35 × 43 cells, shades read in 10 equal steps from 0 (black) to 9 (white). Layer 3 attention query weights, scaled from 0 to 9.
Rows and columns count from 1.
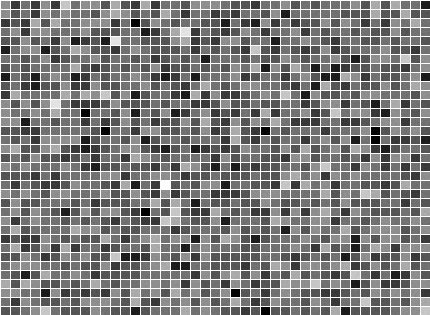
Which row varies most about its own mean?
21
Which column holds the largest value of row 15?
24
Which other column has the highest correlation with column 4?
43
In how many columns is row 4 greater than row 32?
15
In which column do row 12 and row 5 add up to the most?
12
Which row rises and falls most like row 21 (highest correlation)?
25
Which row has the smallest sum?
9
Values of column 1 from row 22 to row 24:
5 3 4
